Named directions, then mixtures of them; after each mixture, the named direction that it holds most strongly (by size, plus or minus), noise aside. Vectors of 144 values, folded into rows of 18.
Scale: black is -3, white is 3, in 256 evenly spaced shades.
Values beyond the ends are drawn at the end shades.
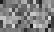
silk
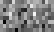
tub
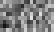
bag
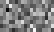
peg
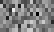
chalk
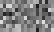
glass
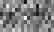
glass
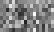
tub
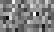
tub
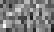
bag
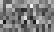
tub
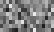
peg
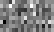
tub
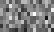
peg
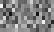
glass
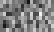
bag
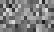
glass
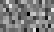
peg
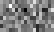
glass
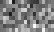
tub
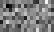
glass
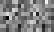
chalk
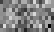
silk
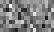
peg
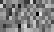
chalk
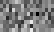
chalk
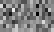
glass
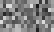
glass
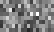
chalk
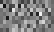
chalk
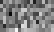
tub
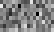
chalk
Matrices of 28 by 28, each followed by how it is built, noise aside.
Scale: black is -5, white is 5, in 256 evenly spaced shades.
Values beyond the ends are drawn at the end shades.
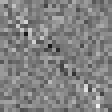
banded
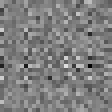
low rank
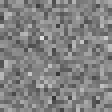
repeating rows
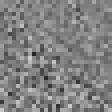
lower triangular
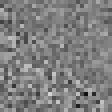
lower triangular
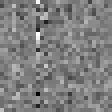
uneven columns
